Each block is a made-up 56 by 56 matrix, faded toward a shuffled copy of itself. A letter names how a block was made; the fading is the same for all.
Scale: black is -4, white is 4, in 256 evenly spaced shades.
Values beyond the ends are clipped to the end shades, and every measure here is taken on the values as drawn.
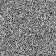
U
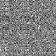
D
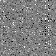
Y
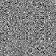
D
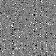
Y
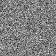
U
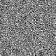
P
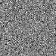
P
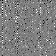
Y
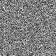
U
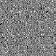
D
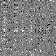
Y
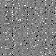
Y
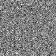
P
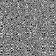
D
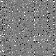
Y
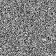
U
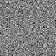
D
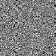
D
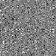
D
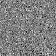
P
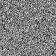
U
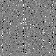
Y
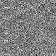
P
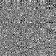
D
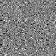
D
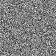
U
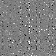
Y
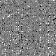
Y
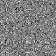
P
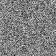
U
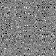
Y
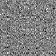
D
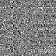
D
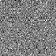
D
